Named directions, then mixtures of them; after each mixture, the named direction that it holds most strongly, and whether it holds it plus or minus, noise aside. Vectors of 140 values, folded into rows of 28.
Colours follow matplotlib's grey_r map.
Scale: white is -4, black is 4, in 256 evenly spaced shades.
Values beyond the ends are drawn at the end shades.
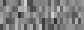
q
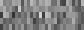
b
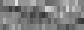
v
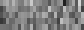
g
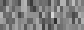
q, plus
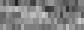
v, minus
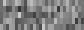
q, minus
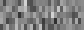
q, plus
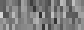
b, minus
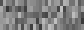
q, minus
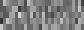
q, minus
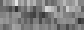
v, plus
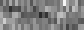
v, plus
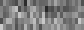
q, minus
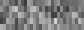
q, minus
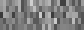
b, plus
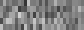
q, minus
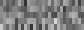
q, minus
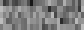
g, minus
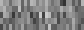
b, plus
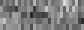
v, plus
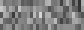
b, plus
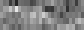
v, minus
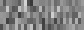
q, plus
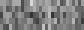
b, plus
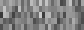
b, plus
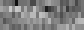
v, minus
